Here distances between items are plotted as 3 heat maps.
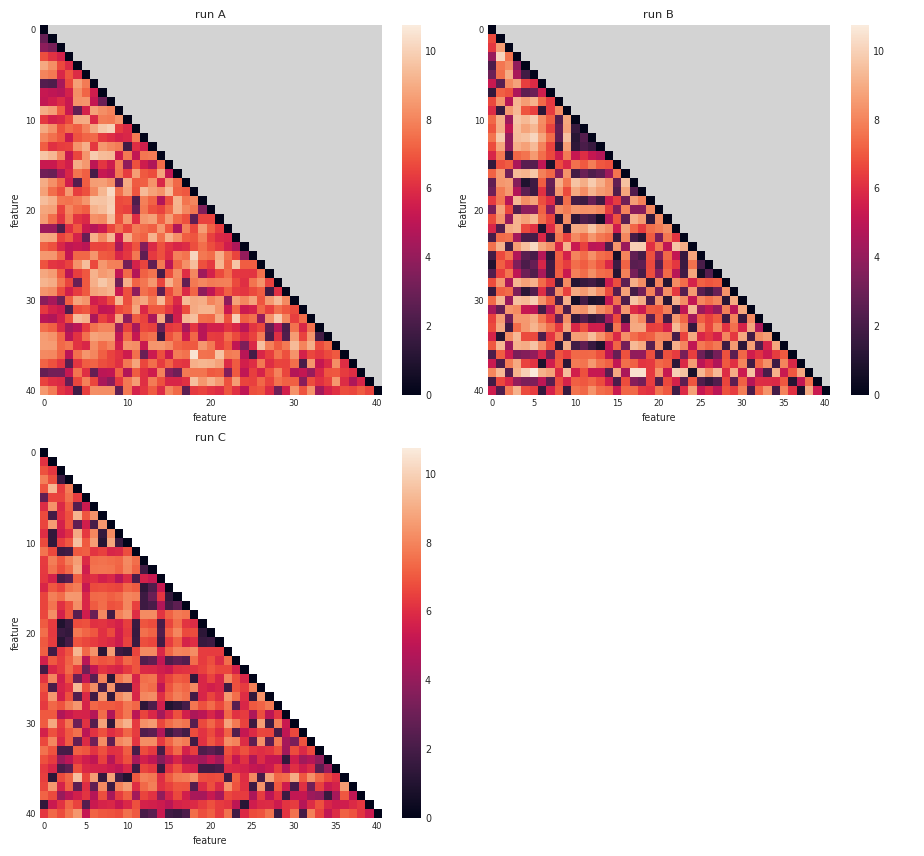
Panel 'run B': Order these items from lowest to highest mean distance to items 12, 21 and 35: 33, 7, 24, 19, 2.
19, 2, 24, 33, 7
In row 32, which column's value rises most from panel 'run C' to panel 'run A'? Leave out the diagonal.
18
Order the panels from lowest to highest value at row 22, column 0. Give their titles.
run A, run B, run C
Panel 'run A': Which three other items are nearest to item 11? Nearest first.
19, 20, 29
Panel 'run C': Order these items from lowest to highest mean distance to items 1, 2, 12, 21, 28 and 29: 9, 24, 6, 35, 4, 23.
35, 23, 9, 24, 6, 4
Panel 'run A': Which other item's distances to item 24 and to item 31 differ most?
35
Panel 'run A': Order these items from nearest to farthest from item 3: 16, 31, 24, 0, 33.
31, 33, 24, 16, 0
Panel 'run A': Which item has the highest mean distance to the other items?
18
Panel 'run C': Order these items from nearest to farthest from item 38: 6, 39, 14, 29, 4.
29, 14, 6, 4, 39
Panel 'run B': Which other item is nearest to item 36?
39
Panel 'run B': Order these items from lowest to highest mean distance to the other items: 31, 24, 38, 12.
31, 12, 24, 38
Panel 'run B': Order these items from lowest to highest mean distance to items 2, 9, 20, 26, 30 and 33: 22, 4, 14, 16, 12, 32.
14, 32, 16, 12, 4, 22
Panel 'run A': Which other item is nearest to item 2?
22
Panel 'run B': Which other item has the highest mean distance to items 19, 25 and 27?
38
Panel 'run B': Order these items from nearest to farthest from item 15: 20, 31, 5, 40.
5, 20, 31, 40
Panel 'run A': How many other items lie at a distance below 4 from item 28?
4
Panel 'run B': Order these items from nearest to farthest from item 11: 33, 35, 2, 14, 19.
19, 35, 2, 14, 33
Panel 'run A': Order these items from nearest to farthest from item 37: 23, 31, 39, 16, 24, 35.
31, 39, 24, 16, 23, 35
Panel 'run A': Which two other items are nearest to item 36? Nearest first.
25, 12
